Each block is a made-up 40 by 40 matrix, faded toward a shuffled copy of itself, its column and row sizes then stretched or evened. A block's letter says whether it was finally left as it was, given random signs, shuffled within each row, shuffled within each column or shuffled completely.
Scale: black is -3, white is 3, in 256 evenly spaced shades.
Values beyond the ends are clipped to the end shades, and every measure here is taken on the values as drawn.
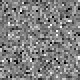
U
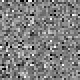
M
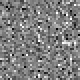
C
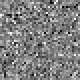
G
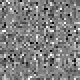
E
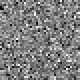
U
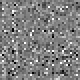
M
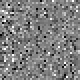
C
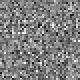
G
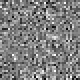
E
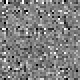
E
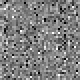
C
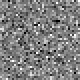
U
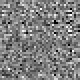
E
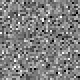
U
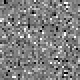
C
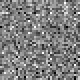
E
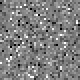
U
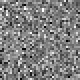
C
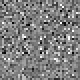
M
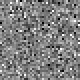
C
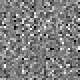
E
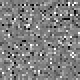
G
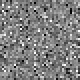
C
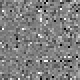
M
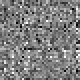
E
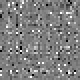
E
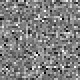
G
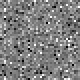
C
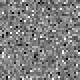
U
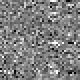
E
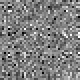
E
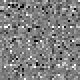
G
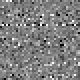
G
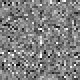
M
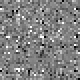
M
